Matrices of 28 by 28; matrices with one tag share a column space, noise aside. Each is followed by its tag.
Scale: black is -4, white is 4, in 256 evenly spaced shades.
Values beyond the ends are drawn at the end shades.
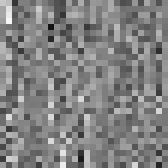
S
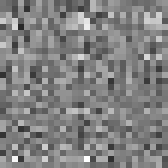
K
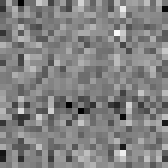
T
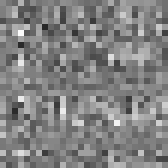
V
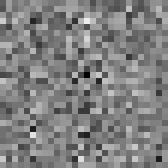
K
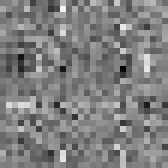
T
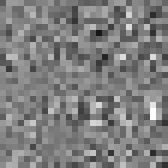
V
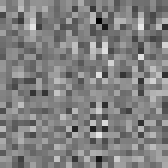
K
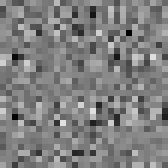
V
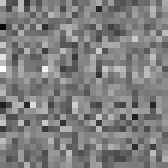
T
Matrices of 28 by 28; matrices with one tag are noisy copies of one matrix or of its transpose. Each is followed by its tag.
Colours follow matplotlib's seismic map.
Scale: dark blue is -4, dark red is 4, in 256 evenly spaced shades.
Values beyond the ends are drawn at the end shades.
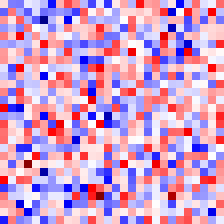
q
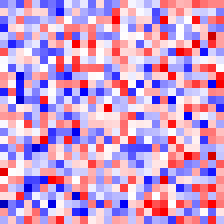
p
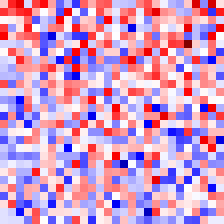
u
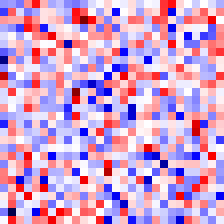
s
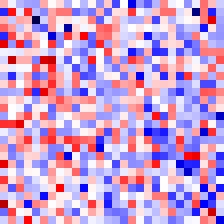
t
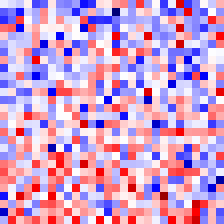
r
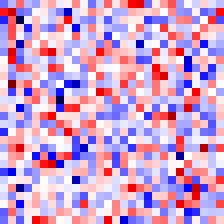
q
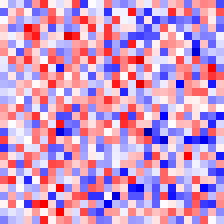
t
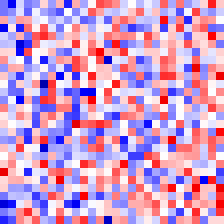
p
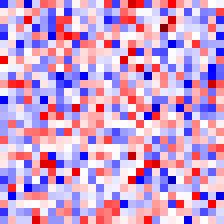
q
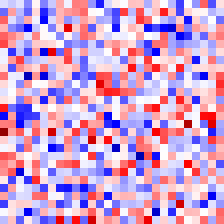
q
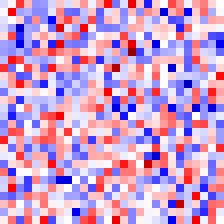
q
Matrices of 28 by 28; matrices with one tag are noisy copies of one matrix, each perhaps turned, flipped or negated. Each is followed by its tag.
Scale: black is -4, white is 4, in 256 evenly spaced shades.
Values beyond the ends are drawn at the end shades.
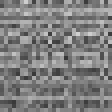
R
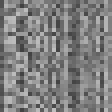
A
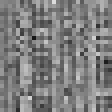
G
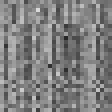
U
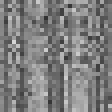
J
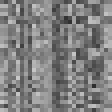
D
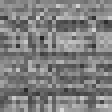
G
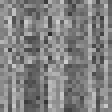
J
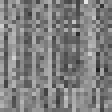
U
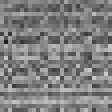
R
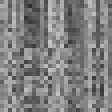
J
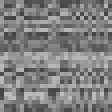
D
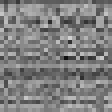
A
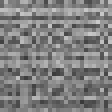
R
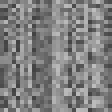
D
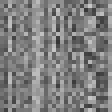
A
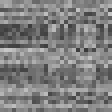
J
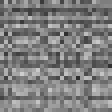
R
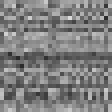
D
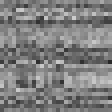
J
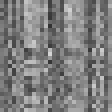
J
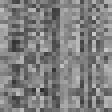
D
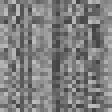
D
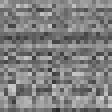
A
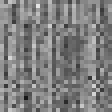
U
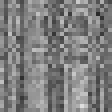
J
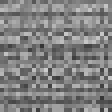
R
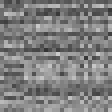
U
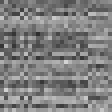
U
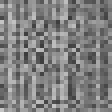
R
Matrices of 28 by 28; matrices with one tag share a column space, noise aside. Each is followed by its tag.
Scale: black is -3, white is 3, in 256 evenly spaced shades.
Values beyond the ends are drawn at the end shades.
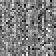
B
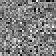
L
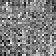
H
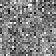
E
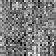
H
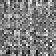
H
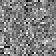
L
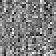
E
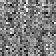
E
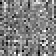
H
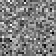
L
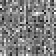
B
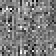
B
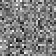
L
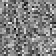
E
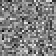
L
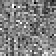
E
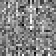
B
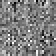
H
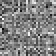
E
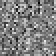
E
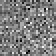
L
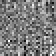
H
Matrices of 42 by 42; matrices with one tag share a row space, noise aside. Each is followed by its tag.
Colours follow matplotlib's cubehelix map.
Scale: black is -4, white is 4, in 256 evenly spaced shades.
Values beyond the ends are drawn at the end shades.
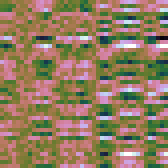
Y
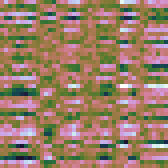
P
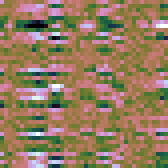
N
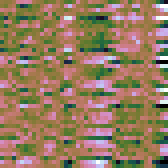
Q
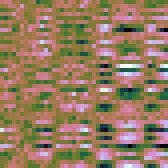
Y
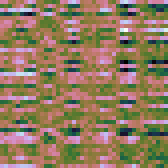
P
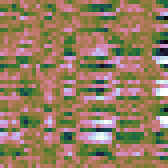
Q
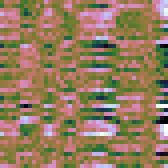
Q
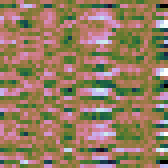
Q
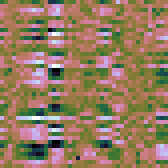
N
